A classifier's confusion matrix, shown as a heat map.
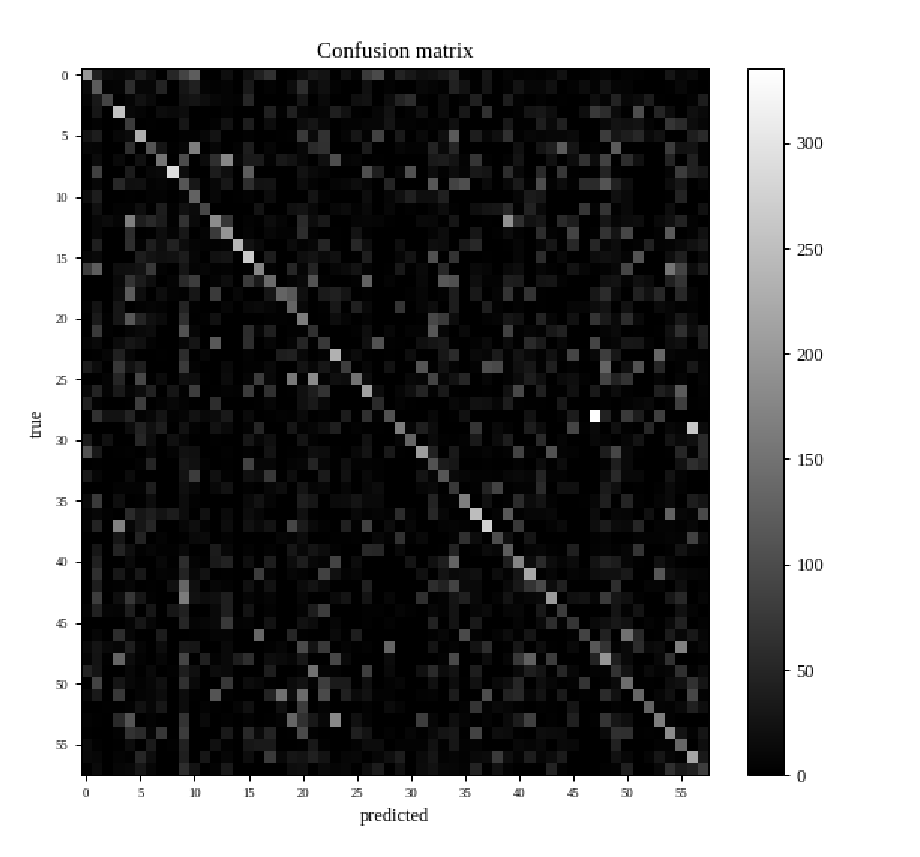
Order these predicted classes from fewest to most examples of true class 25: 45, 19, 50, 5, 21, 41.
45, 41, 50, 5, 19, 21
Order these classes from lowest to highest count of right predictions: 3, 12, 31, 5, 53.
53, 12, 31, 5, 3
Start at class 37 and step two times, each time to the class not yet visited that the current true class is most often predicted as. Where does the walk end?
51
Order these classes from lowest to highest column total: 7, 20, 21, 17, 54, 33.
7, 33, 17, 21, 54, 20
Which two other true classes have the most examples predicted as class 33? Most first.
17, 20
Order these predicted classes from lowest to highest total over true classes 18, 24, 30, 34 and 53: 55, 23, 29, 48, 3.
29, 55, 3, 23, 48
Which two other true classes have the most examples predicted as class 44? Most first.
6, 8
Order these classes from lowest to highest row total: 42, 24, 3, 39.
39, 42, 3, 24
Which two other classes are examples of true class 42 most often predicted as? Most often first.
9, 34
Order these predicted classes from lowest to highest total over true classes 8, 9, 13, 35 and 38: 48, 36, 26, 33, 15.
33, 36, 26, 15, 48
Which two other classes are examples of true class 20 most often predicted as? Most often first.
4, 32
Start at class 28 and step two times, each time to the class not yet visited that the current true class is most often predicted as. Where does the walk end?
55
